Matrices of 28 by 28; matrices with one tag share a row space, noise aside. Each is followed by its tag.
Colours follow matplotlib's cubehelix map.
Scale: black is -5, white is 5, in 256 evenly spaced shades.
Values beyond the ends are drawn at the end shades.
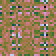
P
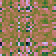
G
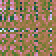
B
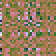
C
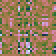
G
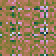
P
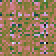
P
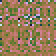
C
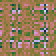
P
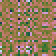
G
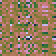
G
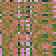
G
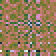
C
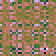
P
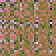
B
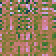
G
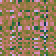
P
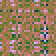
P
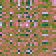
G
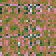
C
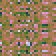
G
